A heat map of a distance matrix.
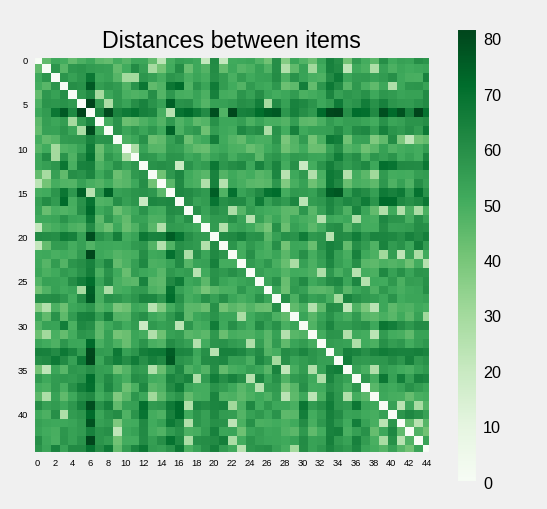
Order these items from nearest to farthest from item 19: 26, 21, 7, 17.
21, 26, 7, 17
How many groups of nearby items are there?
15
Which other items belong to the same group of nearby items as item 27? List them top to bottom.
34
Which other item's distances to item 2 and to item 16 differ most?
12
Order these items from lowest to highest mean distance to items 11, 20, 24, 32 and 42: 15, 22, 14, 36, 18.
18, 36, 14, 22, 15
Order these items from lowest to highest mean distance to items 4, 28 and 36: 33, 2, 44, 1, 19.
1, 19, 2, 44, 33
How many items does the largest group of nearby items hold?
6
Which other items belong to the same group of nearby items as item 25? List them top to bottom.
37
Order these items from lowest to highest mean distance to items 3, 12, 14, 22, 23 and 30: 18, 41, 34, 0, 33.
0, 41, 18, 34, 33
